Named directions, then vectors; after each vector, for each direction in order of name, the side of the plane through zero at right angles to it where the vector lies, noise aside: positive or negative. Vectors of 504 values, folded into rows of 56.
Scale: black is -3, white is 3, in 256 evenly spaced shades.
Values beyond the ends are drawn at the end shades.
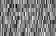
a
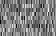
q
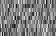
positive, negative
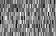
positive, positive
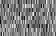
negative, positive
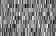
positive, negative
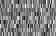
negative, positive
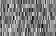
negative, positive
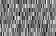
negative, positive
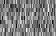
positive, positive
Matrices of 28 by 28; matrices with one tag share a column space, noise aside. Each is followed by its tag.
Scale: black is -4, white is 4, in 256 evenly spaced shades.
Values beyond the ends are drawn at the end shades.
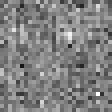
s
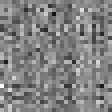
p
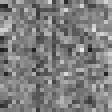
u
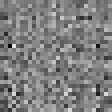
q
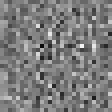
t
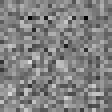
q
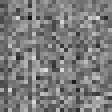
q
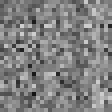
t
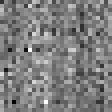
u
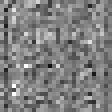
s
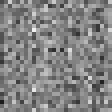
u
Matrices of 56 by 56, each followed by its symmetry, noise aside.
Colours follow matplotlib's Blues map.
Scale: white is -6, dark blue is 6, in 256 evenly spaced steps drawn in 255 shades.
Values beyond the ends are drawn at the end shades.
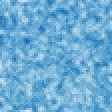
no symmetry.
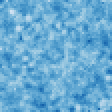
symmetric.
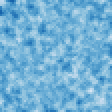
symmetric.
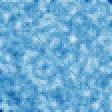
symmetric across the other diagonal.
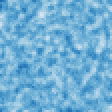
no symmetry.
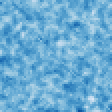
no symmetry.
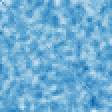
no symmetry.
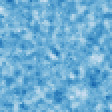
antisymmetric.
